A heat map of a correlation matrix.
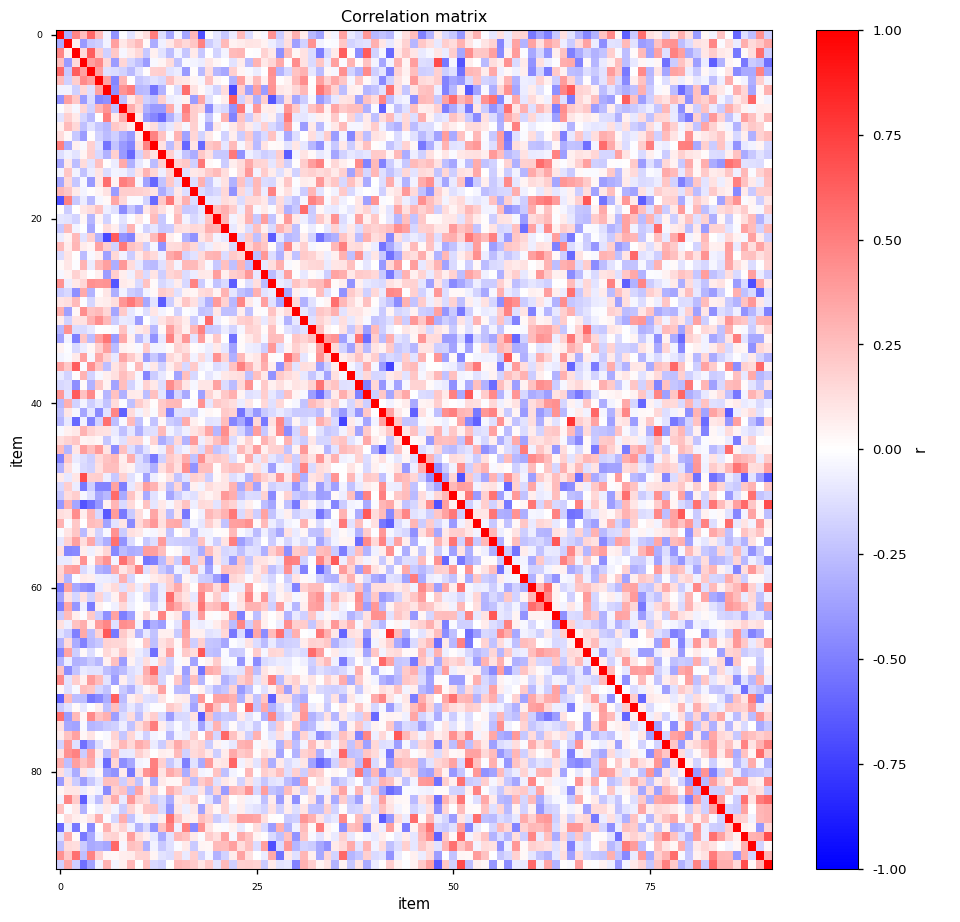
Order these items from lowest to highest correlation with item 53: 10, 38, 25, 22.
25, 10, 38, 22
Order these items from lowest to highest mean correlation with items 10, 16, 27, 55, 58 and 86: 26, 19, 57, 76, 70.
19, 70, 26, 76, 57
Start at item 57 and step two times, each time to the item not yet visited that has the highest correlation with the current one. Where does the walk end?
29
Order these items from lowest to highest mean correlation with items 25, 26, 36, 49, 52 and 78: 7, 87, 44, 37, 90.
37, 90, 87, 7, 44
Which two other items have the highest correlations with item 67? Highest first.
18, 32
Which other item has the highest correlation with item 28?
65
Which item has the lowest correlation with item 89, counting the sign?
28
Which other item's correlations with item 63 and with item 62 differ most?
55
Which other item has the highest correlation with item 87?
90
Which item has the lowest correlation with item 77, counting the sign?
3
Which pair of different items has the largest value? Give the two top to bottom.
42, 65
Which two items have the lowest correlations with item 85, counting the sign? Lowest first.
41, 68
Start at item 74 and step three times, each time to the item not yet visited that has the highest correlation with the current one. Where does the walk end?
2
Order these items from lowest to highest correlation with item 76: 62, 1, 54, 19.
54, 62, 1, 19
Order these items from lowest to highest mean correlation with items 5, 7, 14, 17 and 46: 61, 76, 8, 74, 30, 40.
74, 30, 76, 40, 8, 61
